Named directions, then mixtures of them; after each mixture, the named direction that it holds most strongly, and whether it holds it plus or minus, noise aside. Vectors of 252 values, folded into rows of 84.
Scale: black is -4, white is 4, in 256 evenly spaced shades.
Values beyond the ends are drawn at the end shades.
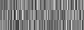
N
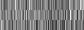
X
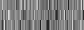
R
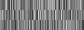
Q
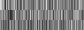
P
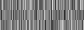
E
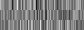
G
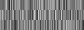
Q, plus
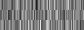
R, minus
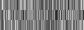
R, plus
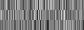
Q, plus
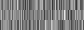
E, minus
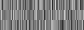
E, minus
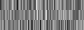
G, minus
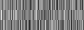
E, minus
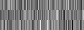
R, minus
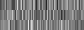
P, minus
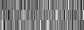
R, minus
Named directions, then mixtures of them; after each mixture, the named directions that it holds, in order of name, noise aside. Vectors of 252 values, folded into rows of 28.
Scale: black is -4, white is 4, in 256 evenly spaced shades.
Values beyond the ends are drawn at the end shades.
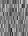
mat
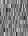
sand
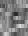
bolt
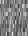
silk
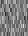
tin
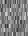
sand, silk, tin.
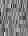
sand.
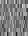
sand, silk, tin.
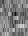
bolt, silk, tin.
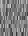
mat, sand.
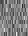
sand, silk.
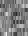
bolt, silk.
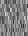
tin.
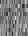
silk.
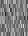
tin.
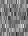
bolt, sand, tin.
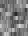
bolt.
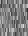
bolt, silk, tin.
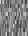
silk.
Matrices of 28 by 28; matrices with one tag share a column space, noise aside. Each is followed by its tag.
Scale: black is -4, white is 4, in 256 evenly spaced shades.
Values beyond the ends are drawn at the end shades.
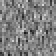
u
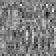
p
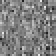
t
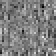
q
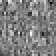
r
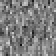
t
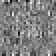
r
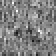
u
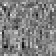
p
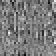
r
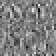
p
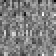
r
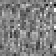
p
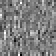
u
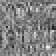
p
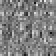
r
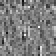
t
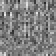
r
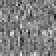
u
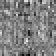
r
